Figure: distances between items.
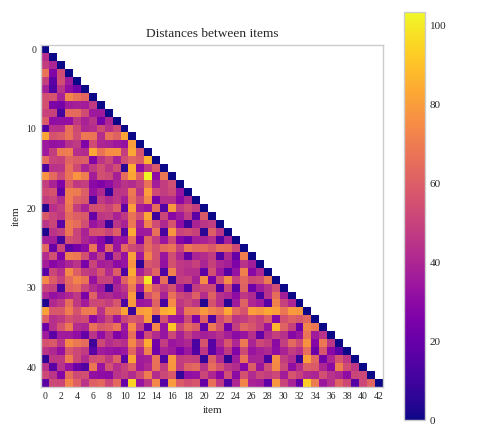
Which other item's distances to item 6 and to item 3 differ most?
37
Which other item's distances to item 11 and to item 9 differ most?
33
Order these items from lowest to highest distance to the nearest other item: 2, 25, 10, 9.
10, 2, 25, 9
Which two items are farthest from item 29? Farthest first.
13, 35
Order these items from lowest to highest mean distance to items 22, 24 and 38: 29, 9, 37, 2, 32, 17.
2, 17, 37, 9, 32, 29
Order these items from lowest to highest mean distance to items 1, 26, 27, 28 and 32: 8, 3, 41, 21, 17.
8, 17, 41, 21, 3
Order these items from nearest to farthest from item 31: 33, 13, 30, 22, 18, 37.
30, 22, 18, 13, 37, 33
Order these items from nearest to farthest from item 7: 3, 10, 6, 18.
3, 18, 6, 10
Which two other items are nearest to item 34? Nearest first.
14, 21
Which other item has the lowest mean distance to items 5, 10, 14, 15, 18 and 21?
38
